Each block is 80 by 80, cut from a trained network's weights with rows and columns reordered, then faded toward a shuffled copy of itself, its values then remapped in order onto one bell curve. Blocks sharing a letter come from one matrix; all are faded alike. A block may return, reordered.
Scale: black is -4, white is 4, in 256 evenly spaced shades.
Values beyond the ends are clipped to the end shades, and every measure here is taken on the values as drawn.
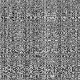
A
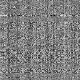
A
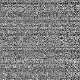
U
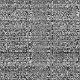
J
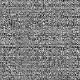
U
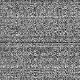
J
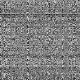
J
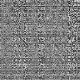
U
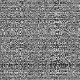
J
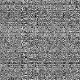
U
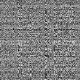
U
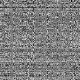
J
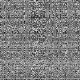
U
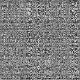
U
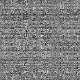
U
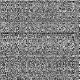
J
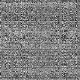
U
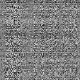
U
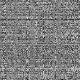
J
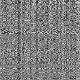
A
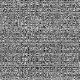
U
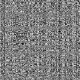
A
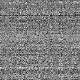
J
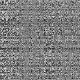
U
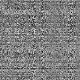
U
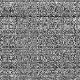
J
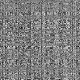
A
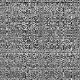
J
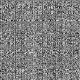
A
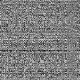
J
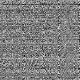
J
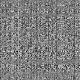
A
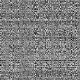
U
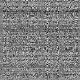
J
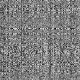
A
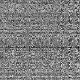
J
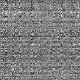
U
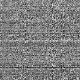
J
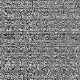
U
